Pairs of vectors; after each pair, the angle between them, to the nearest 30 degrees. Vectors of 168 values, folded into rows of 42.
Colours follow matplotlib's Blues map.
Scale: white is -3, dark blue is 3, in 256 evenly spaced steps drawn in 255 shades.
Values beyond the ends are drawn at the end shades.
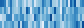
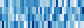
120 degrees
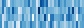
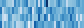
60 degrees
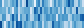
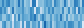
120 degrees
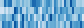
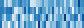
150 degrees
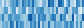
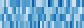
30 degrees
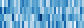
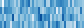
30 degrees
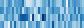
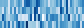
150 degrees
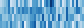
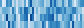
90 degrees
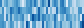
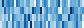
120 degrees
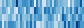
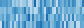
120 degrees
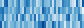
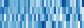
30 degrees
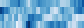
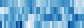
150 degrees
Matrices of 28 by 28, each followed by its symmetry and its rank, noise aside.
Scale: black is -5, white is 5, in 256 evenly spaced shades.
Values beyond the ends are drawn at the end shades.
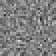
antisymmetric, rank six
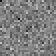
symmetric, rank six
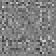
antisymmetric, rank four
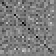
symmetric, rank six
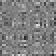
antisymmetric, rank four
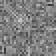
symmetric, rank eight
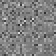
symmetric, rank four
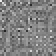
symmetric, rank six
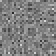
symmetric, rank six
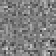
no symmetry, rank eight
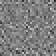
no symmetry, rank six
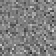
antisymmetric, rank eight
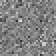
symmetric, rank six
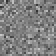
symmetric, rank six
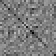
symmetric, rank six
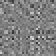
antisymmetric, rank four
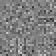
antisymmetric, rank six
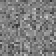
no symmetry, rank six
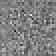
antisymmetric, rank eight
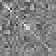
symmetric, rank four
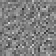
antisymmetric, rank eight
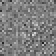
symmetric, rank eight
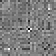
symmetric, rank four
